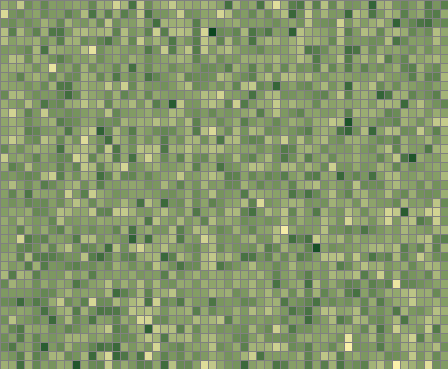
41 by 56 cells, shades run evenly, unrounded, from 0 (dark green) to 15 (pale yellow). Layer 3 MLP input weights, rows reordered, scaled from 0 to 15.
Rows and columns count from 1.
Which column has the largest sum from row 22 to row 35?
20
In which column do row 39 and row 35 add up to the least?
6
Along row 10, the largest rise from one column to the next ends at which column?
45
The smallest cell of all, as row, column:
4, 27
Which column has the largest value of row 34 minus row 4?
8
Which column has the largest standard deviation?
44
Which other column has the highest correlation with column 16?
55
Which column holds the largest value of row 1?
35
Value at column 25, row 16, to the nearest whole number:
10
